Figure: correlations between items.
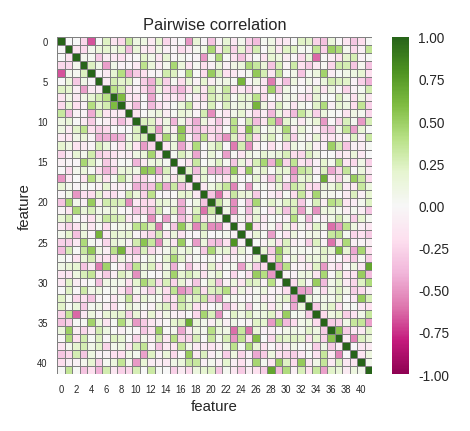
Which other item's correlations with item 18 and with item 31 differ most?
32
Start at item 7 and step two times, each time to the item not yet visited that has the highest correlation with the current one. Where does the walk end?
26
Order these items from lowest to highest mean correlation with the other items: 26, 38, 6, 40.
6, 38, 40, 26
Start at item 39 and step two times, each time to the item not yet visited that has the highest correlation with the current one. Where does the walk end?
35
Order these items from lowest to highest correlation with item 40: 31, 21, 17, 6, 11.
31, 21, 6, 11, 17
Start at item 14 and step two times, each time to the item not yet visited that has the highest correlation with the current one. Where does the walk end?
16
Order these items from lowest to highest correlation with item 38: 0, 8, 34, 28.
34, 0, 28, 8
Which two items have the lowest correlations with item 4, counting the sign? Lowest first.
0, 9
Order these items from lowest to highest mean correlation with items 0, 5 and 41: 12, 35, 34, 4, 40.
4, 35, 40, 12, 34
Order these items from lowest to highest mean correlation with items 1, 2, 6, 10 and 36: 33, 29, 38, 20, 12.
29, 12, 38, 33, 20
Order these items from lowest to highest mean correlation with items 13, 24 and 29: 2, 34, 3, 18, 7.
2, 34, 7, 3, 18
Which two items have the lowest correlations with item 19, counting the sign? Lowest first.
21, 2
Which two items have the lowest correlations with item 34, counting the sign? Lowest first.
2, 21
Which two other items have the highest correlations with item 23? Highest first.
25, 16
